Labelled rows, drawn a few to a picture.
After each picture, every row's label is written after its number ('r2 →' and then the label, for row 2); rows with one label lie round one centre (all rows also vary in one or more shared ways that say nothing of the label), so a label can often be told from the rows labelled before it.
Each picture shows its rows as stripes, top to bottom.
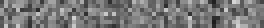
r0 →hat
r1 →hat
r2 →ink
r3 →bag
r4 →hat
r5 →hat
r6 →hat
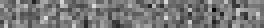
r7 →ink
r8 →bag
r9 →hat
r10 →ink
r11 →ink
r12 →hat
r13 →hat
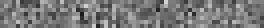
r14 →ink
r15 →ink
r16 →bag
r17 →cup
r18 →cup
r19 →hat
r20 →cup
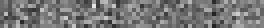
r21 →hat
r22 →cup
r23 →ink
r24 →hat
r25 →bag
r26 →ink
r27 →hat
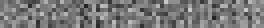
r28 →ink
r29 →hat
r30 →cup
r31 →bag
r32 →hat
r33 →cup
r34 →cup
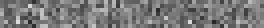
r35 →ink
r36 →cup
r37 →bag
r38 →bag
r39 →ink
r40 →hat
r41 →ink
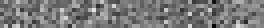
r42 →hat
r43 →cup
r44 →ink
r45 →hat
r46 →bag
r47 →ink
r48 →hat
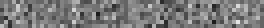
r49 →cup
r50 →hat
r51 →hat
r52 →cup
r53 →cup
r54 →hat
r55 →bag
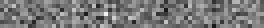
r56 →hat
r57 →cup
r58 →hat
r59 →bag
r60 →cup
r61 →ink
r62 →hat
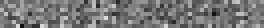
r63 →hat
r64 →cup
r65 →bag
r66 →hat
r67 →bag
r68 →cup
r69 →ink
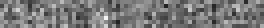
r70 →ink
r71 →hat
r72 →hat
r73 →bag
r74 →bag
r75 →hat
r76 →bag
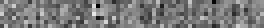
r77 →hat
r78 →cup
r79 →bag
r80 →bag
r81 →cup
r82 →bag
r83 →hat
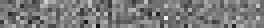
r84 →ink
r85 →ink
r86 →cup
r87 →bag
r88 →ink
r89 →hat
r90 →cup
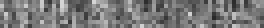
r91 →bag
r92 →bag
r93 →bag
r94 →hat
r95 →hat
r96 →bag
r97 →hat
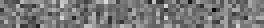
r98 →bag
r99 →ink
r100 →hat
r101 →cup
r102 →ink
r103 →hat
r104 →ink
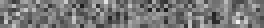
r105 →bag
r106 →cup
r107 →bag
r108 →hat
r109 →hat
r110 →hat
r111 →cup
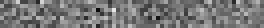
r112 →ink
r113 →bag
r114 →cup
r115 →cup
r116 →bag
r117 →ink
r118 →cup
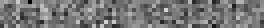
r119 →hat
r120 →bag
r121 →ink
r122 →cup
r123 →ink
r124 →cup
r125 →hat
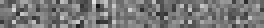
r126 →bag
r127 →cup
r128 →cup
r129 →bag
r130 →ink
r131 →cup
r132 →bag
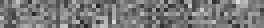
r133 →hat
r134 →cup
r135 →bag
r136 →ink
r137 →bag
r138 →cup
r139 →bag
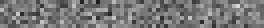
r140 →cup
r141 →hat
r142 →bag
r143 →ink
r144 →cup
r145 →ink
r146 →bag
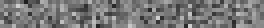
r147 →ink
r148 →hat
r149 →bag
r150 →hat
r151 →cup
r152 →bag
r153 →cup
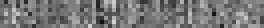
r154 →cup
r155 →cup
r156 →cup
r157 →hat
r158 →cup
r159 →cup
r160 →ink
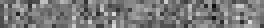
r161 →ink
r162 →hat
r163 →hat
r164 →cup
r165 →hat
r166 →ink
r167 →cup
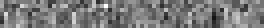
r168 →cup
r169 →bag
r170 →ink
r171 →hat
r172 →hat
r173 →hat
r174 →hat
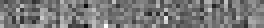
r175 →ink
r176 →hat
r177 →ink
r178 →bag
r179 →ink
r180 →ink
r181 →bag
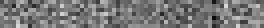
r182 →hat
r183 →ink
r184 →cup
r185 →bag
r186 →hat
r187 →ink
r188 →hat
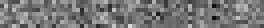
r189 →bag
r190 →hat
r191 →cup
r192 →bag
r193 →hat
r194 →bag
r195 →cup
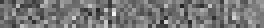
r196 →ink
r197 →ink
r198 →cup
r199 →cup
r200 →hat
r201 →ink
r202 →bag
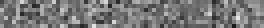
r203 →hat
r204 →ink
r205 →bag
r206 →ink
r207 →hat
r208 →cup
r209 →bag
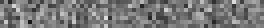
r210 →hat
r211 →cup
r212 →ink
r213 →bag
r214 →bag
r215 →hat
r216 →bag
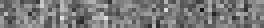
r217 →ink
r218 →bag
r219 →ink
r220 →hat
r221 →bag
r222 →bag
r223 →bag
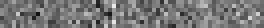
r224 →cup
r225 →cup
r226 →bag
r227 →ink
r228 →ink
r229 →cup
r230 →cup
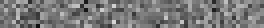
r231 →hat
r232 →cup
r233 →hat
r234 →ink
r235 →ink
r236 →cup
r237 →ink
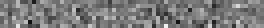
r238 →ink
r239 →hat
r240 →bag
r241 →bag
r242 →cup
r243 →hat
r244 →ink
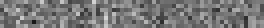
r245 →bag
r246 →cup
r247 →hat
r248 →cup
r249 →bag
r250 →ink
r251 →bag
